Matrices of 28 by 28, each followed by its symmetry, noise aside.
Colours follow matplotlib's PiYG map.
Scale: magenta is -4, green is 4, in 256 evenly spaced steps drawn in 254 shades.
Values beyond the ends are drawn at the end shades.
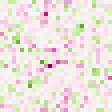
same after a half turn.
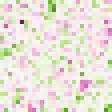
symmetric.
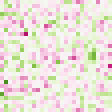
mirrored top to bottom.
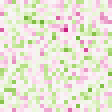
no symmetry.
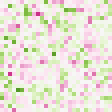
antisymmetric.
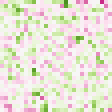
same after a half turn.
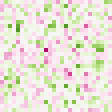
mirrored top to bottom.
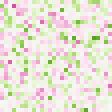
antisymmetric.
